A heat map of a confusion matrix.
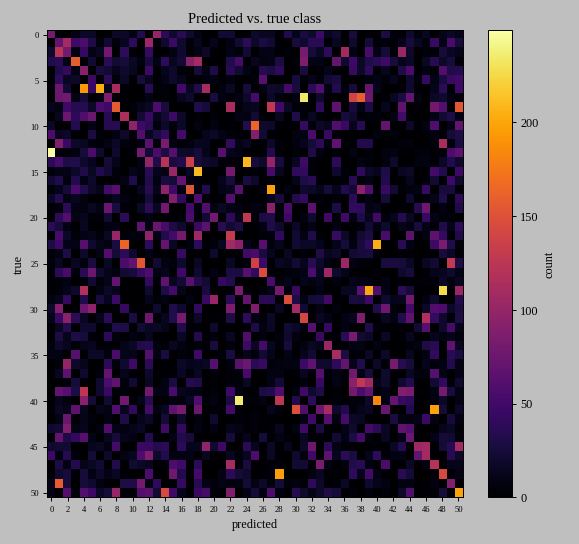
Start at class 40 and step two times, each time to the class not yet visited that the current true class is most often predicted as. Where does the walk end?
9
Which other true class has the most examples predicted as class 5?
30
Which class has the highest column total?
12
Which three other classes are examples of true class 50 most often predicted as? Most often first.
14, 8, 22
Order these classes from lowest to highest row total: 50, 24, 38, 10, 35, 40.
24, 35, 38, 10, 40, 50
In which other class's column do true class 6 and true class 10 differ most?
4
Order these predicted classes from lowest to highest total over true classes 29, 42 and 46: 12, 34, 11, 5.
5, 11, 12, 34
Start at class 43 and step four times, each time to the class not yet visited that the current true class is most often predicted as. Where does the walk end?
48
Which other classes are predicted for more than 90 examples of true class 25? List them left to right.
11, 36, 49
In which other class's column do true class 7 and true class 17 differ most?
31
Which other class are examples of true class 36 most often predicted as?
2
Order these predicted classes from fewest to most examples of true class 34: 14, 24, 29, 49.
14, 29, 24, 49
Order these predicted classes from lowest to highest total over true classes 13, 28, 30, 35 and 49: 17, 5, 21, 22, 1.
17, 21, 22, 5, 1
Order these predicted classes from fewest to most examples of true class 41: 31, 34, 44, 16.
44, 31, 16, 34
